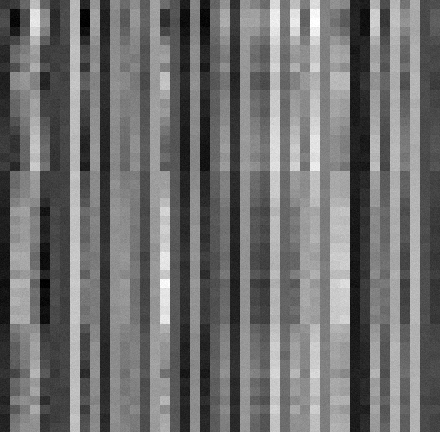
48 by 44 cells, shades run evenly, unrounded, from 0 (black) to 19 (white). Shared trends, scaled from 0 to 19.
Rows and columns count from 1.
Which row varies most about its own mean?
3
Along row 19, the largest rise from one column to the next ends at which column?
38
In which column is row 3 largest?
32
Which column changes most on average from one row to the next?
17
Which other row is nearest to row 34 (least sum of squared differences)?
36
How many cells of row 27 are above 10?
17
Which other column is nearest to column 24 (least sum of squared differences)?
1
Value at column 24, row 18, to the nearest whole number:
4
